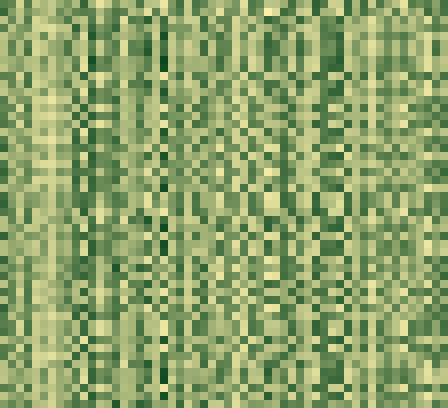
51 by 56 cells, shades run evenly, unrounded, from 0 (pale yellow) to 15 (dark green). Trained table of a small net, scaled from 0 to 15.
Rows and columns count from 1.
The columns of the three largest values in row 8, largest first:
21, 12, 43
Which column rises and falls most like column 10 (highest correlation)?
36
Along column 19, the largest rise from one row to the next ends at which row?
3
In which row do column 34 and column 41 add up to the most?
47
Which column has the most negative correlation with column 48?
29
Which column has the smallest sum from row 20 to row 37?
7
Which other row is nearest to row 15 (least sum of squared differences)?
45
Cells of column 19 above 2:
44
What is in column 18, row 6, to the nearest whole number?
9
